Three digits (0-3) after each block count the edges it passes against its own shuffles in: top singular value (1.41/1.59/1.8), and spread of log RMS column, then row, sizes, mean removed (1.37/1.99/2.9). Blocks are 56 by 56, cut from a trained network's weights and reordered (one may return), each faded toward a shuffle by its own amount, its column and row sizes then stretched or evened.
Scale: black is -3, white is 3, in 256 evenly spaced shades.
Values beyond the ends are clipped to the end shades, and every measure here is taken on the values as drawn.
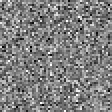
1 1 0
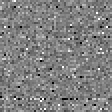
0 0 1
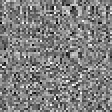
3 1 1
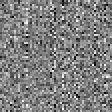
3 2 0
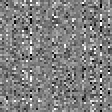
1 3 0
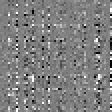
2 3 2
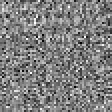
2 1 0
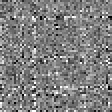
3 2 2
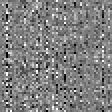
0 3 0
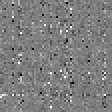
0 2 1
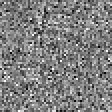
0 0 0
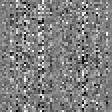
2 3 0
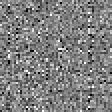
1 2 0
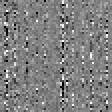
1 3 0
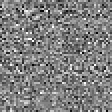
2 0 2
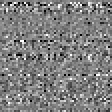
2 1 3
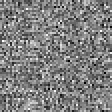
2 0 0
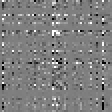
3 3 3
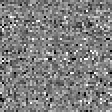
0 1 2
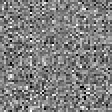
2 2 0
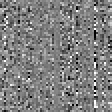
1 3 0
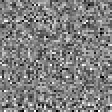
3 0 2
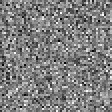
1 0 0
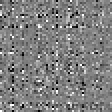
0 3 2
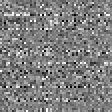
2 1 3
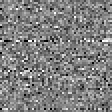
1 0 2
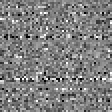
1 1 3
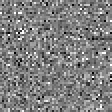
0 1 2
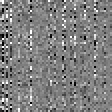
2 3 1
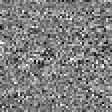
0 0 2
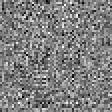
3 2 0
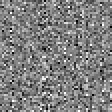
1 2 0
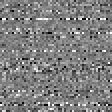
2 0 3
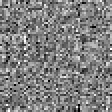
2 1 0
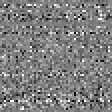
0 1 3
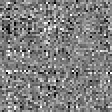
2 2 2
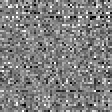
0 1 3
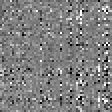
0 3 2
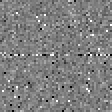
1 1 1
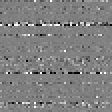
3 0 3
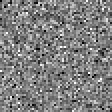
0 0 0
